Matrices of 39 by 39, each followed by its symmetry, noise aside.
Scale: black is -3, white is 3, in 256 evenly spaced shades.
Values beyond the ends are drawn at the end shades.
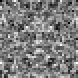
mirrored left to right.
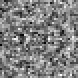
mirrored top to bottom.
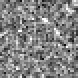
symmetric across the other diagonal.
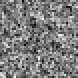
symmetric across the other diagonal.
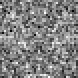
mirrored left to right.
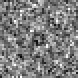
symmetric across the other diagonal.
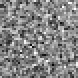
symmetric across the other diagonal.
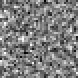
mirrored top to bottom.
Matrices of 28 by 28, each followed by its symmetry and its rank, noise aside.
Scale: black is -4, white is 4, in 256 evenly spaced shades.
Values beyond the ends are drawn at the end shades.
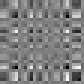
symmetric, rank one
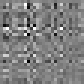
antisymmetric, rank two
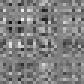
antisymmetric, rank two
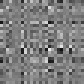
symmetric, rank two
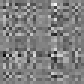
antisymmetric, rank two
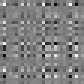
symmetric, rank one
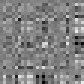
symmetric, rank two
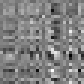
no symmetry, rank two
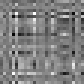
antisymmetric, rank two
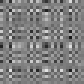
symmetric, rank one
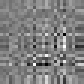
antisymmetric, rank two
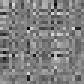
no symmetry, rank three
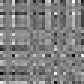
antisymmetric, rank two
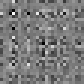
symmetric, rank three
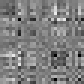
symmetric, rank two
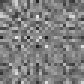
symmetric, rank three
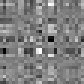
antisymmetric, rank two
